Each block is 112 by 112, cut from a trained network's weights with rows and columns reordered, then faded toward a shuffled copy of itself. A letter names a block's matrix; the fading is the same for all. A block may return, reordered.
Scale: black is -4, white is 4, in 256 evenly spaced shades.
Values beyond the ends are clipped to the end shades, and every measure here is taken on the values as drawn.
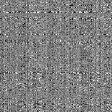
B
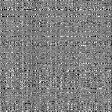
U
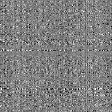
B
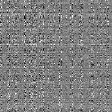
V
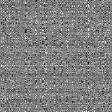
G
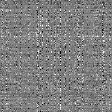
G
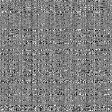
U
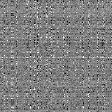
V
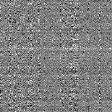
V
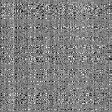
U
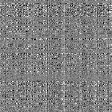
U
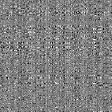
B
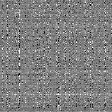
G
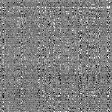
G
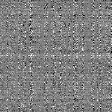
G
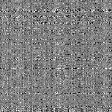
B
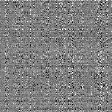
V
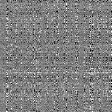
V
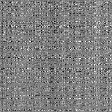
U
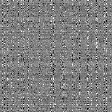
V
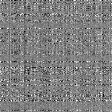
U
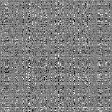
V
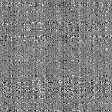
U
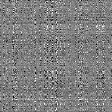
V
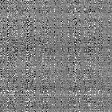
V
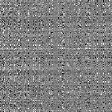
V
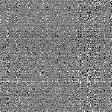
G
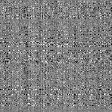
B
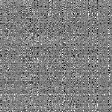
V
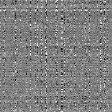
V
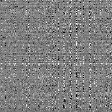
G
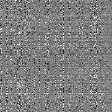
G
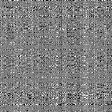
U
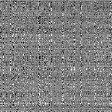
V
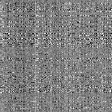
U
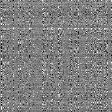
G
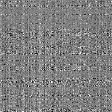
U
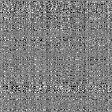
U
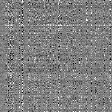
G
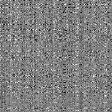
B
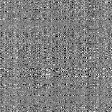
B
